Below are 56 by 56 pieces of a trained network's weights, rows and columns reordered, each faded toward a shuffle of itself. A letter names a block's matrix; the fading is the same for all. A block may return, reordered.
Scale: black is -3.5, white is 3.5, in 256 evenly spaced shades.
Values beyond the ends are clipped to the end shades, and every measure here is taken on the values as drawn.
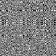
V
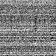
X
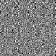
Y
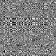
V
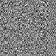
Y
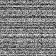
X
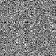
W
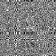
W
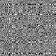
V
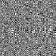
W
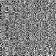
W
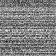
X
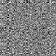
W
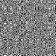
W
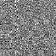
Y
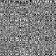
V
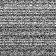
X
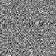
Y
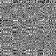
V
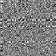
V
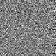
Y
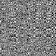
W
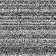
X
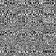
V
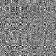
W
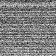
X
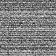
X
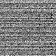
X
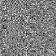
Y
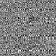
V
